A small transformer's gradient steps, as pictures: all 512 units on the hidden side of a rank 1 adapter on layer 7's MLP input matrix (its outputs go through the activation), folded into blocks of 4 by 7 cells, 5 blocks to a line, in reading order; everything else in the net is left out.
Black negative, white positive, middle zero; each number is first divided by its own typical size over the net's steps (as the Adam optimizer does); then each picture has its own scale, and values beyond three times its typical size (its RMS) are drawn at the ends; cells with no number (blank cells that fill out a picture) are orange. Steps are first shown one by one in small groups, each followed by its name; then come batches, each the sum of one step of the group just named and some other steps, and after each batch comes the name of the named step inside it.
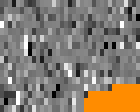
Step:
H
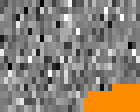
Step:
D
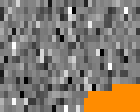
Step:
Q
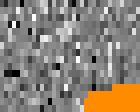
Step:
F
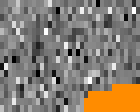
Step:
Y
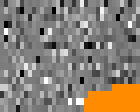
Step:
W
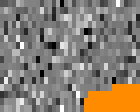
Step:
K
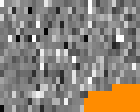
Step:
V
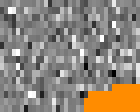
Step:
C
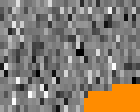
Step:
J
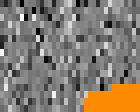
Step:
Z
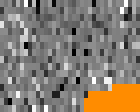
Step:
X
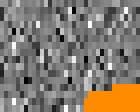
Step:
Q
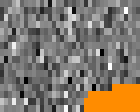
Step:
Q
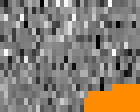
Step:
Z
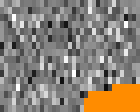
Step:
V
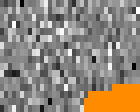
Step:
F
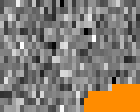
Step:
K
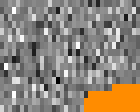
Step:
Y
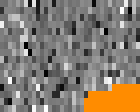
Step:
X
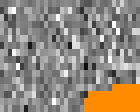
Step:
C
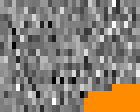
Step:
C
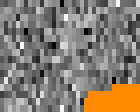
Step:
K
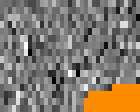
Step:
H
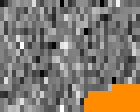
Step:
K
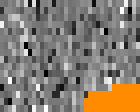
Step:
X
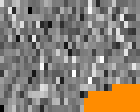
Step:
V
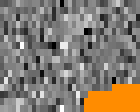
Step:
K
